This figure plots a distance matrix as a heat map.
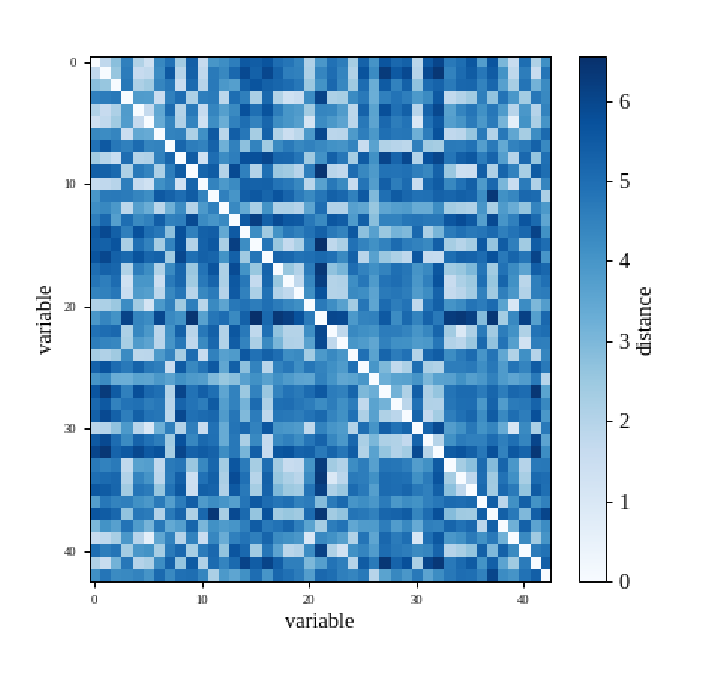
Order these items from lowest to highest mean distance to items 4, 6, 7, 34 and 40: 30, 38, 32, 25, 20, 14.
30, 20, 25, 38, 14, 32
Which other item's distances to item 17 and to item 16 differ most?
32
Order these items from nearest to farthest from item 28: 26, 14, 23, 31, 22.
31, 14, 26, 23, 22
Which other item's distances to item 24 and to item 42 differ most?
41
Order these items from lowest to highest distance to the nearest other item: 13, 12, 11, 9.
9, 12, 11, 13
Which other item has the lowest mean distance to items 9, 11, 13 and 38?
26
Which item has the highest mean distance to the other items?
21
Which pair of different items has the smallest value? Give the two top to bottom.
5, 39
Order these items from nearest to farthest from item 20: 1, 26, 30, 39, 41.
39, 30, 1, 41, 26
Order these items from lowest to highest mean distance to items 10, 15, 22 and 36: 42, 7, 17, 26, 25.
17, 26, 7, 25, 42
